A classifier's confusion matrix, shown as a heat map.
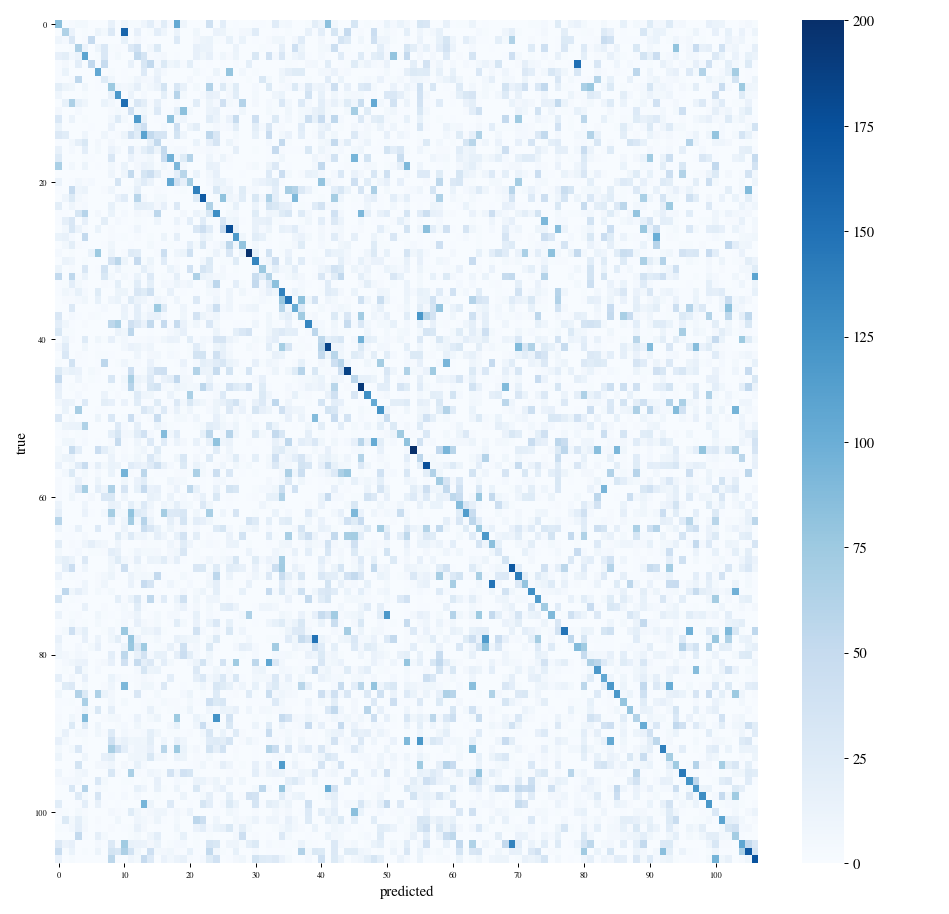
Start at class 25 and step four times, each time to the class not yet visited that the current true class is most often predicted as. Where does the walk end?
106
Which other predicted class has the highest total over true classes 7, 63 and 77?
96
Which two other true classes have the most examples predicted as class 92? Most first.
105, 30
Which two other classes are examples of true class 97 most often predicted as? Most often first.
41, 34
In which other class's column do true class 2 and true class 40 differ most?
46
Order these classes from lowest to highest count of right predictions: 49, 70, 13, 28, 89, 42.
13, 42, 28, 89, 49, 70
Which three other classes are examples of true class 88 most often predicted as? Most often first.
24, 4, 18
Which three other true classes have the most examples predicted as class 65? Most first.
78, 79, 55
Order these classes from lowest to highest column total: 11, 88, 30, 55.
30, 11, 88, 55
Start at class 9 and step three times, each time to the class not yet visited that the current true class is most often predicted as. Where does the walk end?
48
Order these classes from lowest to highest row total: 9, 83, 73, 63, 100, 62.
100, 83, 9, 73, 63, 62
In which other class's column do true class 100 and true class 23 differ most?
45
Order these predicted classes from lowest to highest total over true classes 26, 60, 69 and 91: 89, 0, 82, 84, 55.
0, 82, 89, 55, 84
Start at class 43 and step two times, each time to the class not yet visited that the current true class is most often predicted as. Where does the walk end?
83
